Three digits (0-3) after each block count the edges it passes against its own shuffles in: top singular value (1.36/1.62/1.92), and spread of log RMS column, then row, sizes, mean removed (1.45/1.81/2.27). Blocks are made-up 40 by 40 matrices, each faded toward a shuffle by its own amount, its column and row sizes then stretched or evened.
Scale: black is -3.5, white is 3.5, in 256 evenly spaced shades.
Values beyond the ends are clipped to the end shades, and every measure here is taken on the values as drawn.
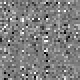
0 2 2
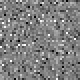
1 0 0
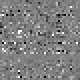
0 1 3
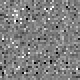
0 0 1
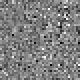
0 1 0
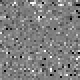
0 0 2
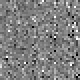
0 2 0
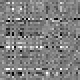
3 2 3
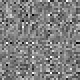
3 2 2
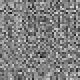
2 0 0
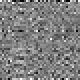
3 0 3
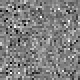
1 1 0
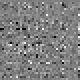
0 2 3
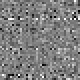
0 2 3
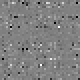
0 1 2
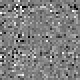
0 2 3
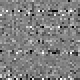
2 0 3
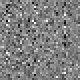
0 2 0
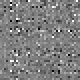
0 2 3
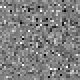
1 0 1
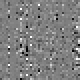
1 3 1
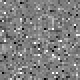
1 1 0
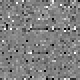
2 1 2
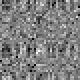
3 0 1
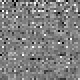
2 0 3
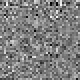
2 2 1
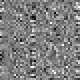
3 3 0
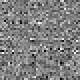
2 1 2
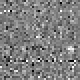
2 2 2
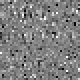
1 0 0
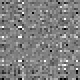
3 2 2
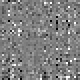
0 3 2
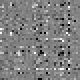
2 2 3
